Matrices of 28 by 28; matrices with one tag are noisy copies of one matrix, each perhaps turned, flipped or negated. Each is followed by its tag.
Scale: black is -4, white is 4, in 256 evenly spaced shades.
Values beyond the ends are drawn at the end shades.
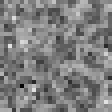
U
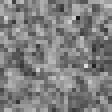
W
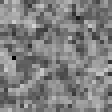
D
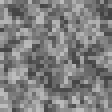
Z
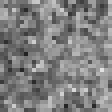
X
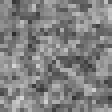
D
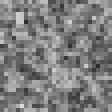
W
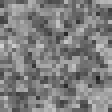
D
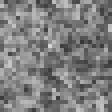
X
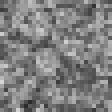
U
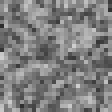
U
